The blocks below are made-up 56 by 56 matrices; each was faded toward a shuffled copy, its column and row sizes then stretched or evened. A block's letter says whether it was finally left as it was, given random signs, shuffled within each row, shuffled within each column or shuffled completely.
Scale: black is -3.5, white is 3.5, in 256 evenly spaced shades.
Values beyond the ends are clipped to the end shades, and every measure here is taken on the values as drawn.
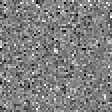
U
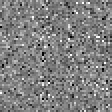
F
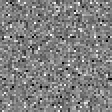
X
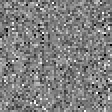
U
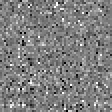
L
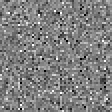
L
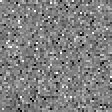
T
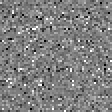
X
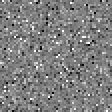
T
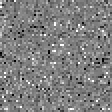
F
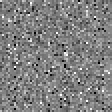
U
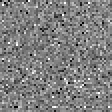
X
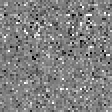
F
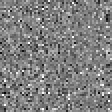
L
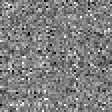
L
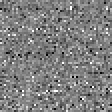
X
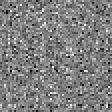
L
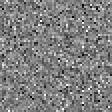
U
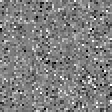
U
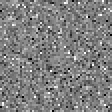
T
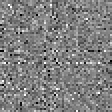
L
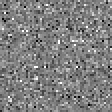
X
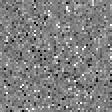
U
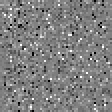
U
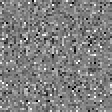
F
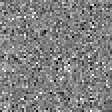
F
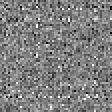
L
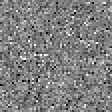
T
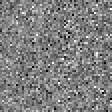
U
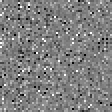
U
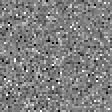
T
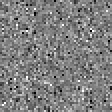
U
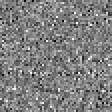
X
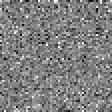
L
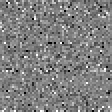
X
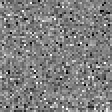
X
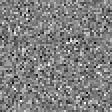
T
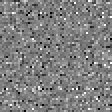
X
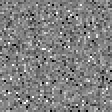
T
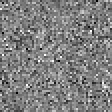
X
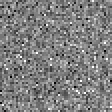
T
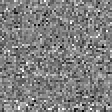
X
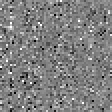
U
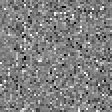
U
